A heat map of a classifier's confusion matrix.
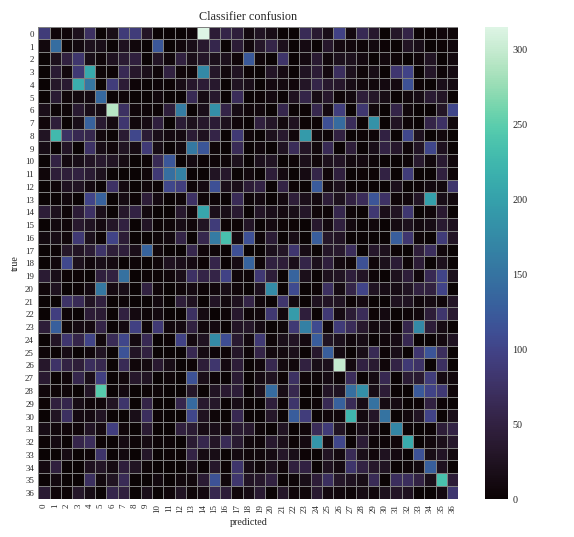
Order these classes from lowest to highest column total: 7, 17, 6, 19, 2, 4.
19, 2, 6, 17, 7, 4
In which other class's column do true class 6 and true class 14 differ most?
15
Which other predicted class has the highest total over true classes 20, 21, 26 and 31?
5
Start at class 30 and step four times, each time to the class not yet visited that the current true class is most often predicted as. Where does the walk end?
17
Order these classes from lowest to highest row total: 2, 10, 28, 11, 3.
10, 2, 11, 3, 28
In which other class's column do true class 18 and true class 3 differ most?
4
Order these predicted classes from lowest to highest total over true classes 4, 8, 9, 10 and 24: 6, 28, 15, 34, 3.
28, 34, 6, 15, 3
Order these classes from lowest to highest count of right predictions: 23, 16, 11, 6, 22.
11, 23, 22, 16, 6
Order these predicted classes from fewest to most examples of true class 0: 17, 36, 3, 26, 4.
36, 3, 17, 4, 26
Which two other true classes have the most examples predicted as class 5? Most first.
28, 20
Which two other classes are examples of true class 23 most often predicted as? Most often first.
33, 1
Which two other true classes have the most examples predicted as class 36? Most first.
6, 12
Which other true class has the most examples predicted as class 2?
18
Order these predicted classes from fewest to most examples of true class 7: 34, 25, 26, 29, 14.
14, 34, 25, 26, 29
